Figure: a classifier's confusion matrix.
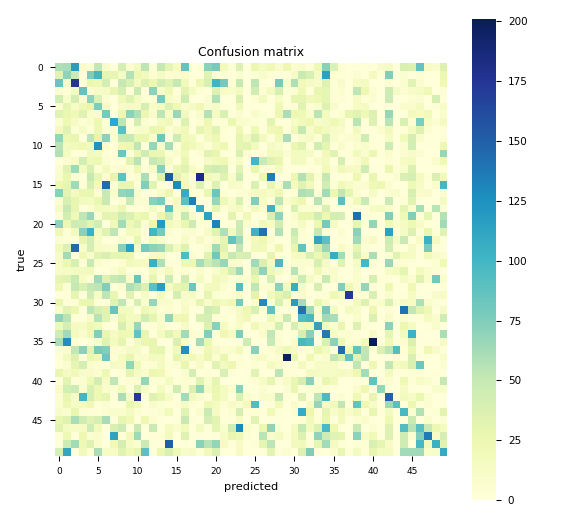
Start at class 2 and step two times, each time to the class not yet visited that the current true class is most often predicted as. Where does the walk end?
13
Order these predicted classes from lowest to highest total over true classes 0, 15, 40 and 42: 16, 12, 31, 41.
41, 12, 31, 16
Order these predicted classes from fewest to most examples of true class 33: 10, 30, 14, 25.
14, 25, 30, 10
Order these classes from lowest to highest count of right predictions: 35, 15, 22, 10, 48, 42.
10, 35, 22, 48, 15, 42
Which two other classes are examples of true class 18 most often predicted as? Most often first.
27, 14
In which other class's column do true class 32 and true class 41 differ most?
31
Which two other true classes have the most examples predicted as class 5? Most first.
10, 1
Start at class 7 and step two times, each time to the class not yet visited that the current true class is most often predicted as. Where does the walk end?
23
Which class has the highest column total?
34
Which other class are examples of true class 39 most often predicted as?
28
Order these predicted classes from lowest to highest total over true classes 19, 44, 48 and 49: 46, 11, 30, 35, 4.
30, 35, 4, 11, 46
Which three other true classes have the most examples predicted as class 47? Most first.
22, 23, 46
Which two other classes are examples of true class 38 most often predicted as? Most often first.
46, 9
